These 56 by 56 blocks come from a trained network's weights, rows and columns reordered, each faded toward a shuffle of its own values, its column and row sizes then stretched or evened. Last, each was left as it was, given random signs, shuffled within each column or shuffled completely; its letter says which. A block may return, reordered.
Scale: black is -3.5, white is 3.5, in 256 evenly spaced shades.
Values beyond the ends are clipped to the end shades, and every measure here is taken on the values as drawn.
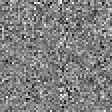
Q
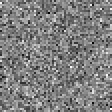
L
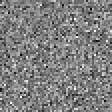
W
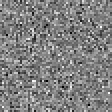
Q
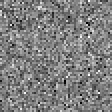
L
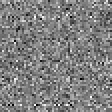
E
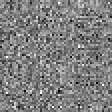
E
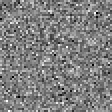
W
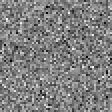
W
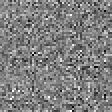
E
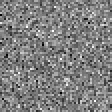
W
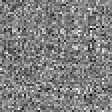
E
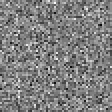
L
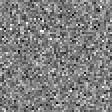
W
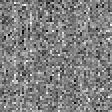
L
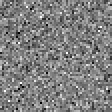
W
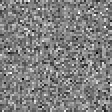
W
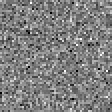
W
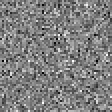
Q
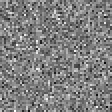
W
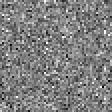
L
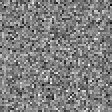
W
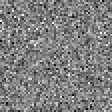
W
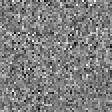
Q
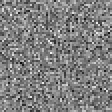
W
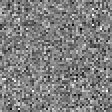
Q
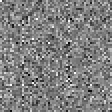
E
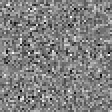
Q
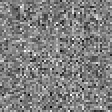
E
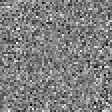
L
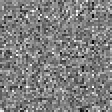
Q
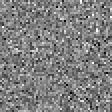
W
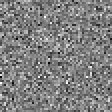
Q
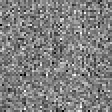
E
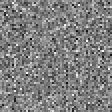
L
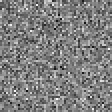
L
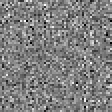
E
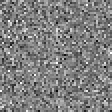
Q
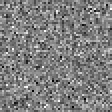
W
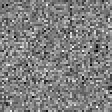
Q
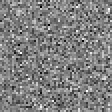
L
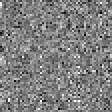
E
